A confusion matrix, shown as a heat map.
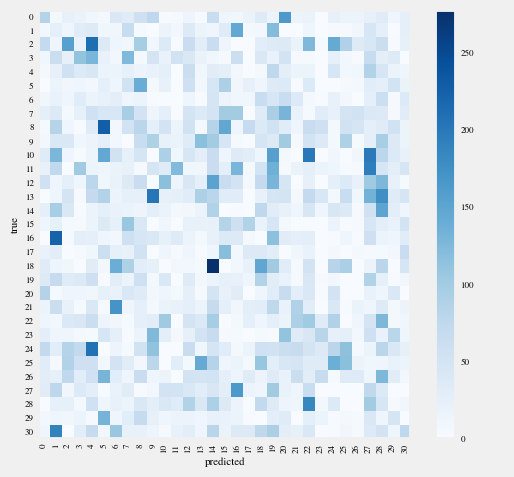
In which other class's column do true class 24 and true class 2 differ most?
9
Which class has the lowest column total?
26
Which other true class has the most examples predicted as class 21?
22
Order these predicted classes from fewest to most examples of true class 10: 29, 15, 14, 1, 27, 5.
15, 29, 14, 1, 5, 27
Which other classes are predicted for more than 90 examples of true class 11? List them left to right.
3, 16, 19, 27
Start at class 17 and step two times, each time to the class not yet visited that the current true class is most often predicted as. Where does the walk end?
7
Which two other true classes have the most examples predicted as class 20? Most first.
0, 7
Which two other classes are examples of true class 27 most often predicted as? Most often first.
16, 19
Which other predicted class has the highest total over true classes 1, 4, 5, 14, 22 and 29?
28
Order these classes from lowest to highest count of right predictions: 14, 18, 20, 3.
20, 14, 3, 18
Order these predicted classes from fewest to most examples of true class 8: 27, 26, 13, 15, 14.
13, 27, 26, 14, 15
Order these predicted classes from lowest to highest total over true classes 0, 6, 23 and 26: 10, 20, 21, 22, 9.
10, 22, 21, 9, 20
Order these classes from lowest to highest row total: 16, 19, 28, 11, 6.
6, 19, 16, 28, 11
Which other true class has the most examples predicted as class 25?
24
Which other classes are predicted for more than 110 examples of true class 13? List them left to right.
9, 27, 28
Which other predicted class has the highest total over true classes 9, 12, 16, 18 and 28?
14
